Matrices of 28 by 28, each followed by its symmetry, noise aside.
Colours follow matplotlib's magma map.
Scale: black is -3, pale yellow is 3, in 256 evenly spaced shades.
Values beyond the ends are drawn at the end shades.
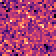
symmetric.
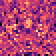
mirrored left to right.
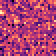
antisymmetric.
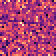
antisymmetric.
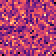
symmetric.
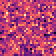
mirrored left to right.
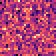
mirrored left to right.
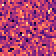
antisymmetric.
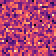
same after a half turn.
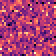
same after a half turn.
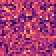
mirrored left to right.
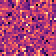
same after a half turn.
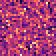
same after a half turn.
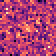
same after a half turn.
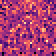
mirrored left to right.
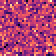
antisymmetric.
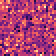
symmetric.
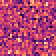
same after a half turn.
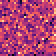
antisymmetric.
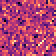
symmetric.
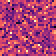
same after a half turn.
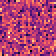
antisymmetric.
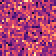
symmetric.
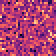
antisymmetric.
